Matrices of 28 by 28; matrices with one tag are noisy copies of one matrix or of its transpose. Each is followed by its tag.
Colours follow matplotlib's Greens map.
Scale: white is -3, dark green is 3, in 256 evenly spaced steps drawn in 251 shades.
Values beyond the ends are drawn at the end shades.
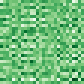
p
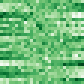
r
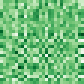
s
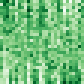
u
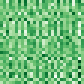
p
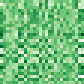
s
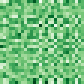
s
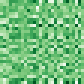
s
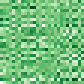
p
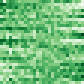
u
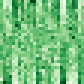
r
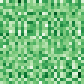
p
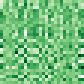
s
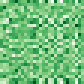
s
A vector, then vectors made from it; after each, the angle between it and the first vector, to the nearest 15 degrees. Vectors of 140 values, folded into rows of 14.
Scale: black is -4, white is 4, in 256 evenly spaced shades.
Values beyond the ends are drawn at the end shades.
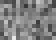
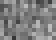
150 degrees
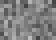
30 degrees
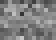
90 degrees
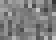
60 degrees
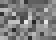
105 degrees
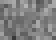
165 degrees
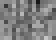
135 degrees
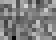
165 degrees
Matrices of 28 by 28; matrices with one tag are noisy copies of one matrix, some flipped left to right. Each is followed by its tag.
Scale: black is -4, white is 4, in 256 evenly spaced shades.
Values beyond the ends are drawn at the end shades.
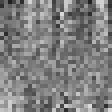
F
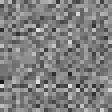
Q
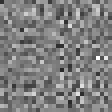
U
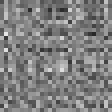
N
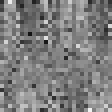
F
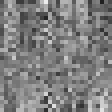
F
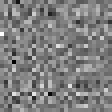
U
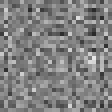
N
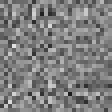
U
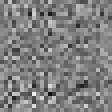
U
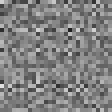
Q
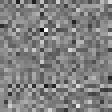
Q
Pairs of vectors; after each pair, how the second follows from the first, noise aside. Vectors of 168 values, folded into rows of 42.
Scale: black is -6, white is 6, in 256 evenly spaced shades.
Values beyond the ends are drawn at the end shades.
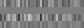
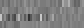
negated, partly zeroed.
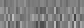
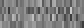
wrapped around, negated.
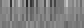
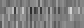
wrapped around.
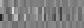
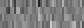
wrapped around.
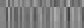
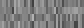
wrapped around.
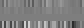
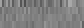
wrapped around, negated, shrunk.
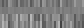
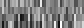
negated, scaled up.
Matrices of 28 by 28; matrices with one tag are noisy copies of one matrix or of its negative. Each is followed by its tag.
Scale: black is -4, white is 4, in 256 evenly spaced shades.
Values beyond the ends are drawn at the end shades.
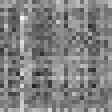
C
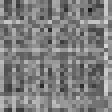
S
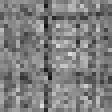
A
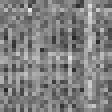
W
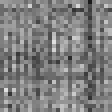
W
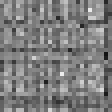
S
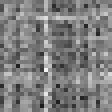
A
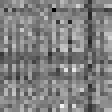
W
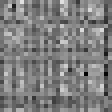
S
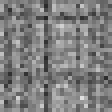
A
